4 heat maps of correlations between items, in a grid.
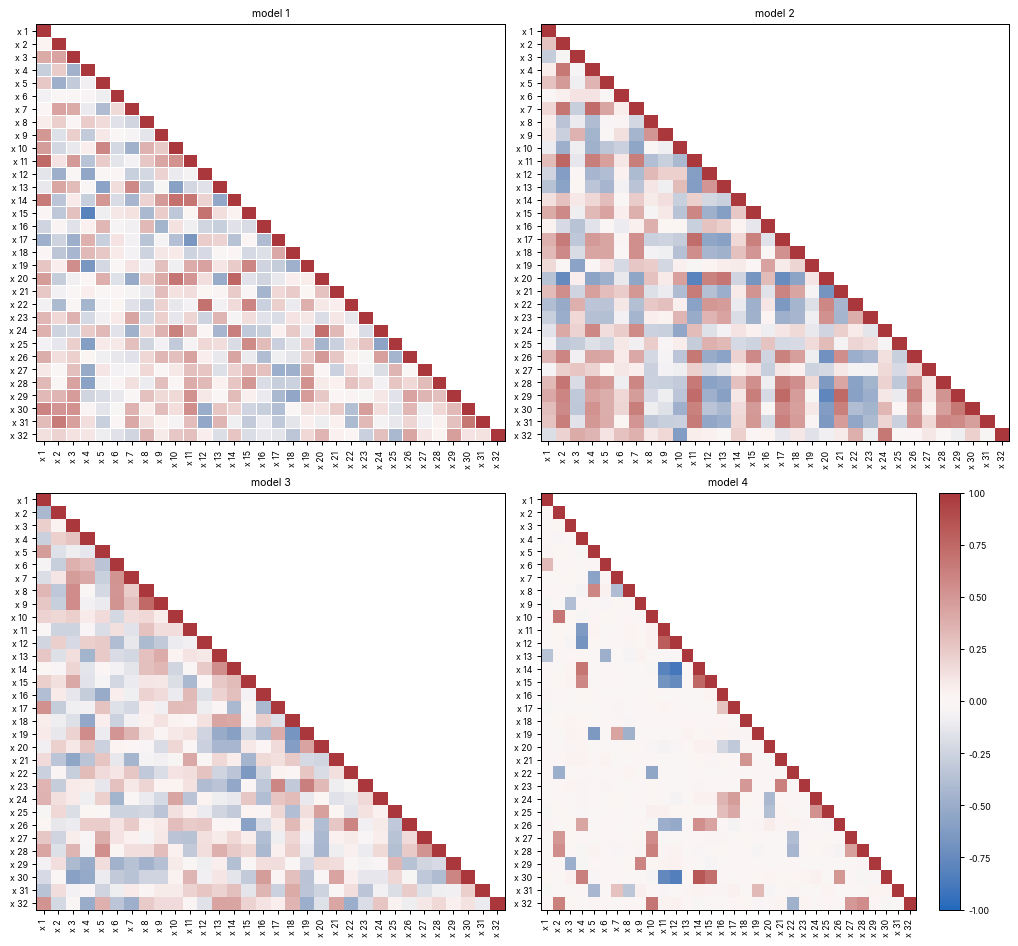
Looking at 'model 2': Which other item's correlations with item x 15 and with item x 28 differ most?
x 9
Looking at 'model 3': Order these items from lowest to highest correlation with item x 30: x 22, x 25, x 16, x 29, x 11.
x 22, x 25, x 11, x 16, x 29
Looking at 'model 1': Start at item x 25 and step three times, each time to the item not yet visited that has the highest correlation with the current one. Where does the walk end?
x 22
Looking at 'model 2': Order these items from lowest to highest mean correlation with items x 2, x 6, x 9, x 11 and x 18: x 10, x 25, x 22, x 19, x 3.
x 10, x 22, x 25, x 19, x 3
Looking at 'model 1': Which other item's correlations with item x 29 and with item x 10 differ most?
x 5
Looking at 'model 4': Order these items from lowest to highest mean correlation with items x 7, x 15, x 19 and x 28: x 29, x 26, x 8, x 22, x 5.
x 5, x 8, x 22, x 29, x 26
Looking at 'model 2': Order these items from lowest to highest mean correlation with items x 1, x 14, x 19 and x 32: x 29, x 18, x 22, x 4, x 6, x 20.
x 20, x 22, x 6, x 29, x 4, x 18
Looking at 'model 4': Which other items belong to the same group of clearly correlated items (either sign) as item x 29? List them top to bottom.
x 3, x 9
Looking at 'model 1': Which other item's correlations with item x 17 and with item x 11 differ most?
x 1
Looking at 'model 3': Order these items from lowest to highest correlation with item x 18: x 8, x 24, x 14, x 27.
x 8, x 27, x 24, x 14
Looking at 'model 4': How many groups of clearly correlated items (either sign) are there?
7
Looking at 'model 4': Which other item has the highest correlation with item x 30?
x 14
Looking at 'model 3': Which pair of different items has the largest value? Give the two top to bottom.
x 8, x 9
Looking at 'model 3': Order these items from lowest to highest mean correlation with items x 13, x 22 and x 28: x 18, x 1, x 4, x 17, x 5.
x 4, x 17, x 1, x 18, x 5
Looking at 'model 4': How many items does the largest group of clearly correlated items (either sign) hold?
7
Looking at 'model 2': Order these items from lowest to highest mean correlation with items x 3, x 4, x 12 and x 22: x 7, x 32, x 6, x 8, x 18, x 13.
x 18, x 7, x 8, x 6, x 13, x 32
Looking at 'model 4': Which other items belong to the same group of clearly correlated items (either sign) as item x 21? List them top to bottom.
x 18, x 23
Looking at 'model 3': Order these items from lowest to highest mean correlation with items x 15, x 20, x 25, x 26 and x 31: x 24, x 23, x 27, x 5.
x 27, x 5, x 23, x 24
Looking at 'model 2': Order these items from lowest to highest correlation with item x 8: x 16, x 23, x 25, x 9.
x 23, x 25, x 16, x 9
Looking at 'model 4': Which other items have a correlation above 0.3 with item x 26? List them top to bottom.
x 4, x 14, x 15, x 30
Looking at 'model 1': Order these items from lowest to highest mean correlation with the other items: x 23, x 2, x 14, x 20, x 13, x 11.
x 13, x 2, x 23, x 20, x 14, x 11
